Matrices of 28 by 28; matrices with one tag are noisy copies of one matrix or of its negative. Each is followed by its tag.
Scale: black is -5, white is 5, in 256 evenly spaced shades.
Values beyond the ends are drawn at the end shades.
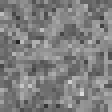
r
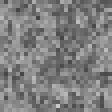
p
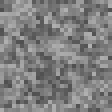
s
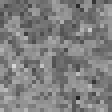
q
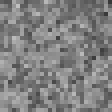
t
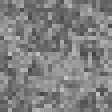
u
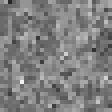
p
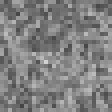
u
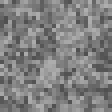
p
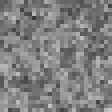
t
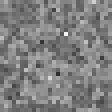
s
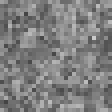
p
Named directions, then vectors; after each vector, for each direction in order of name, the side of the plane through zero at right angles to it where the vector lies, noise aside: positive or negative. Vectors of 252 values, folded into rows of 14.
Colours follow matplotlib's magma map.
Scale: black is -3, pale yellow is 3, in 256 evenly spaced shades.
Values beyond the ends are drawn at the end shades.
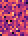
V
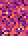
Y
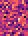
positive, negative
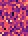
negative, negative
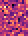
negative, positive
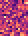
negative, positive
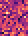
negative, positive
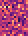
negative, positive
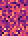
positive, positive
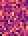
positive, positive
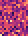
negative, negative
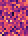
negative, negative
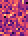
positive, negative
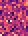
negative, negative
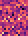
negative, negative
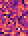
negative, positive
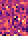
negative, negative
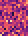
negative, negative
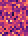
negative, negative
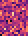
positive, positive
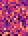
positive, positive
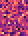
positive, negative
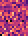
positive, positive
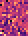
positive, negative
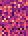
negative, negative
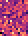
negative, positive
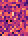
positive, positive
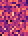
positive, positive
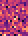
positive, positive
